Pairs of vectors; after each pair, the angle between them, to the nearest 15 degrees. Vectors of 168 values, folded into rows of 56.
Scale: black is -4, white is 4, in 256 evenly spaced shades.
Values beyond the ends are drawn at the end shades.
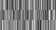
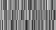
120 degrees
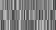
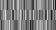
45 degrees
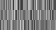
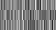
75 degrees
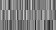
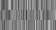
135 degrees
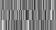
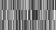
90 degrees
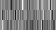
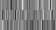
15 degrees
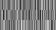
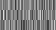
150 degrees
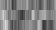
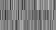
105 degrees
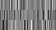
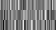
45 degrees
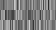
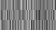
90 degrees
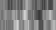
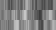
15 degrees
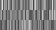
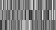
30 degrees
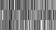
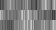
75 degrees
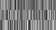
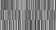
120 degrees
